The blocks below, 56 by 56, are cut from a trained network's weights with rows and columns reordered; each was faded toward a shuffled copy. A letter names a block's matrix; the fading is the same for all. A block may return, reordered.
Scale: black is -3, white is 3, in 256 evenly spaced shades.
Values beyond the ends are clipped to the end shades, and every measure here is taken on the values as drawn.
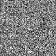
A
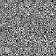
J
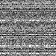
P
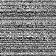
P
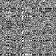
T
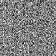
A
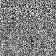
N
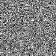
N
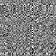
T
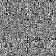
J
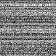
P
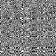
T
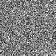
A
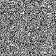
N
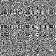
T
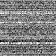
P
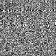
N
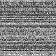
P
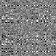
J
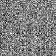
N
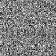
A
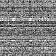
P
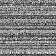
P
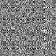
T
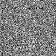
N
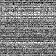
P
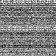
P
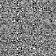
J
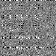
J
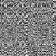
T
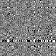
J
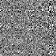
J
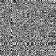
T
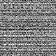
P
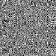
J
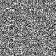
A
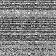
P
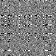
J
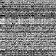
P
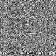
N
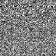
N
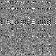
J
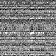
P
